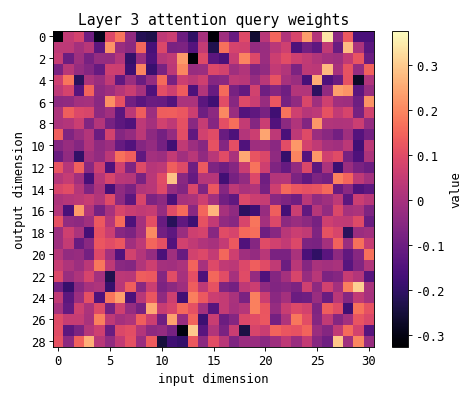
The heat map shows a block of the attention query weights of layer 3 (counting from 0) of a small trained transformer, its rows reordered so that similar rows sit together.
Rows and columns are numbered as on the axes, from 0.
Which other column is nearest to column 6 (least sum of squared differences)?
21
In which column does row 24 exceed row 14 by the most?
5
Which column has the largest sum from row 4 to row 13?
12
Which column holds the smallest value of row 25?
28
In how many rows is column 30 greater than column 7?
16
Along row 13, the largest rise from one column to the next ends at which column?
27
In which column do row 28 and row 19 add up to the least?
11
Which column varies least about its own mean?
17
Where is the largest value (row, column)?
0, 26
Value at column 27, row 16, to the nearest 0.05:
0.1
